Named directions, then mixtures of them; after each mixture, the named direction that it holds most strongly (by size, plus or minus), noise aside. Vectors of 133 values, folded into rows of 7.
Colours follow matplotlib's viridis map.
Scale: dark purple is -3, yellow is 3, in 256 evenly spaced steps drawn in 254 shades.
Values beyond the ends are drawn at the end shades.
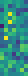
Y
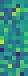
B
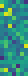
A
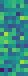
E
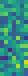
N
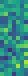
N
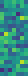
E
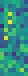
Y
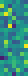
A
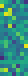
A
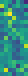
A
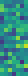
E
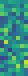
N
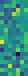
B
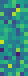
B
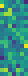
A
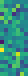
B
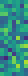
N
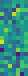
B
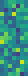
B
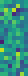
B
